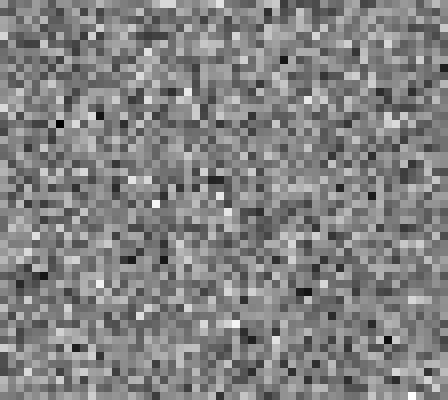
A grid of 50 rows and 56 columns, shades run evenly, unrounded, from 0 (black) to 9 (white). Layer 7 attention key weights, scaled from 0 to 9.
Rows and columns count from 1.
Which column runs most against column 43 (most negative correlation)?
18
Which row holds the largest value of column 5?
30
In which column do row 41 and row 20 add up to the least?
47
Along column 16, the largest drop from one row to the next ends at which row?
16
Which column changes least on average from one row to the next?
14
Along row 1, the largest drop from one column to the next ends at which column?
36
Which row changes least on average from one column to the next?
39
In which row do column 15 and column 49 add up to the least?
24
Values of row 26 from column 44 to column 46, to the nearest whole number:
5 6 6
